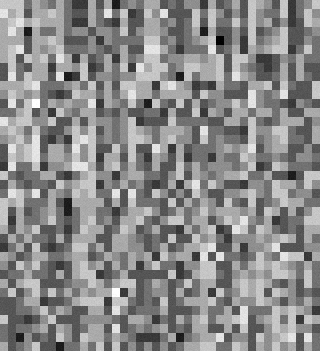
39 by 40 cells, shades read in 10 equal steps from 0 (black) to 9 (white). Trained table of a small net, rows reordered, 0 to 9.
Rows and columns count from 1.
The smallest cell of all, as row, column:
5, 28
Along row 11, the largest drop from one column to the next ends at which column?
37
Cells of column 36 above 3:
31
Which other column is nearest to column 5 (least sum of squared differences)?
32
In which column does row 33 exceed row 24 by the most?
15
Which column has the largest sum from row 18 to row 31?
11
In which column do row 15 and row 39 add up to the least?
8
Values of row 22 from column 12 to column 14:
7 4 4
